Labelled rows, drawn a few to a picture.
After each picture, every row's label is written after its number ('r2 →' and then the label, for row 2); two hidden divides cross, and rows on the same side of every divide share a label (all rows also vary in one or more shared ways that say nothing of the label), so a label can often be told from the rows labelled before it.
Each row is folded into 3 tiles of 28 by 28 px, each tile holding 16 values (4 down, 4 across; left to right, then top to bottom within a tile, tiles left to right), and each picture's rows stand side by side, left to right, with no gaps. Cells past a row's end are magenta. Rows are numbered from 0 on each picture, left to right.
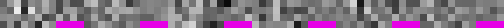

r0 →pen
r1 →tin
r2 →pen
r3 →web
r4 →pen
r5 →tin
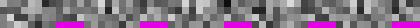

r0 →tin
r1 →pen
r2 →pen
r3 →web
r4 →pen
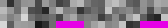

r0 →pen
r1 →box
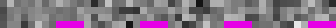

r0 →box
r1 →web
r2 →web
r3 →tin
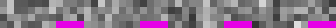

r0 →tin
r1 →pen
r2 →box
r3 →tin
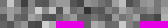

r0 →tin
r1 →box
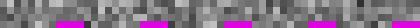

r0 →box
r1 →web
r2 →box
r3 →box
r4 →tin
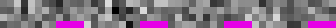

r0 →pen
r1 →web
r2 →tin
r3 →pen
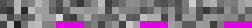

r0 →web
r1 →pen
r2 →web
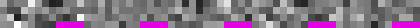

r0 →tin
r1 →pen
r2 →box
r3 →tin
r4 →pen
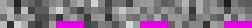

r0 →tin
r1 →tin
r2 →pen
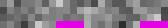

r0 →box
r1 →pen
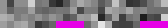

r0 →pen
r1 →tin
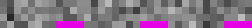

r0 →web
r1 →web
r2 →pen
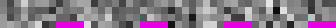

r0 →web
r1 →pen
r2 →box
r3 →pen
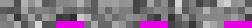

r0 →box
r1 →web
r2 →box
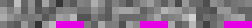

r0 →pen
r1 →tin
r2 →pen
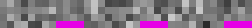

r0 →tin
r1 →tin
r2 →pen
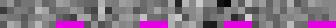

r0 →box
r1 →web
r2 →pen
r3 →box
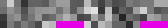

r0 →tin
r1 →tin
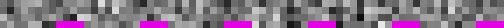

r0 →web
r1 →pen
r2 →pen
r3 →pen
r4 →tin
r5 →pen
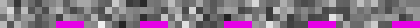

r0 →tin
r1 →tin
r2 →tin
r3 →tin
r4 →web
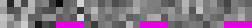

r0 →pen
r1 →tin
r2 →pen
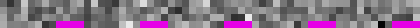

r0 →web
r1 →box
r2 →box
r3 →web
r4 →box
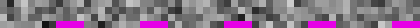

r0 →web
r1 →web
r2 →web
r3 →box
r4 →tin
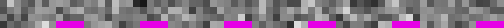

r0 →box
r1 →pen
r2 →pen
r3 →tin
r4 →tin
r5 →pen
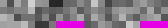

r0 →pen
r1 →tin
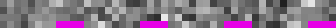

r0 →box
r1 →tin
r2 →tin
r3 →box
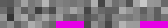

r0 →web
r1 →box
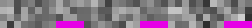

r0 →tin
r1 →tin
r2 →pen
